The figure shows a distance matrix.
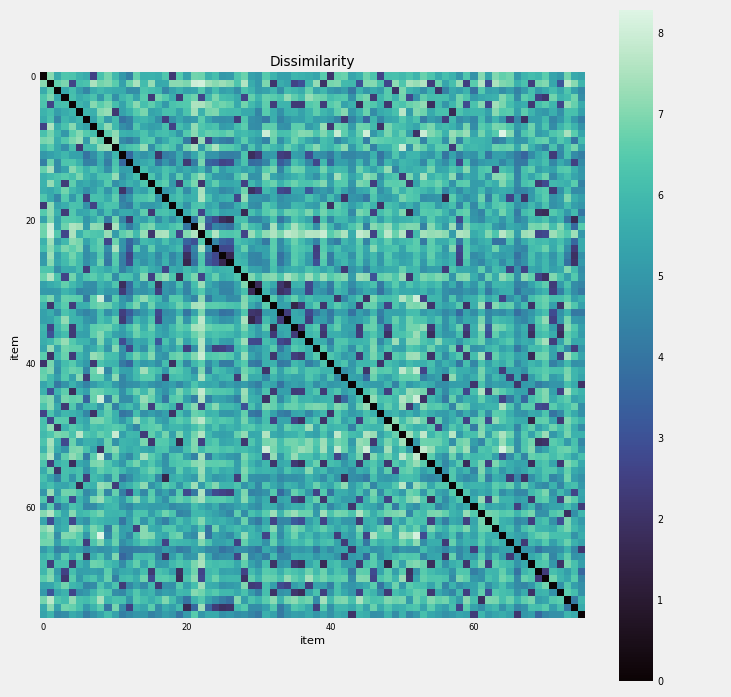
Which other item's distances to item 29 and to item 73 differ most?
34
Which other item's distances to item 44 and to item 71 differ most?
4
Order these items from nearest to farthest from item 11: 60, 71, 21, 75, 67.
71, 67, 75, 60, 21
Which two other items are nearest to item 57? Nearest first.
5, 10
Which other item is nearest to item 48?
68
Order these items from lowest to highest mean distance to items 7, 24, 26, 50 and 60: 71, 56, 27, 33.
33, 71, 56, 27
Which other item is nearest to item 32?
35
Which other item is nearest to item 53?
45
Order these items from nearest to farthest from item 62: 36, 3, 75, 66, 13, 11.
36, 11, 66, 75, 3, 13
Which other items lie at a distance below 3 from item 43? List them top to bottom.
60, 66, 75
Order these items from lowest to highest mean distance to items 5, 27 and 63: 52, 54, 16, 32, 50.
16, 54, 32, 52, 50
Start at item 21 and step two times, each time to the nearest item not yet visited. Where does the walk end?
23
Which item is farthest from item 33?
22
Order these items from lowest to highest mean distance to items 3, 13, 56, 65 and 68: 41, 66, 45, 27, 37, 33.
27, 66, 33, 45, 41, 37
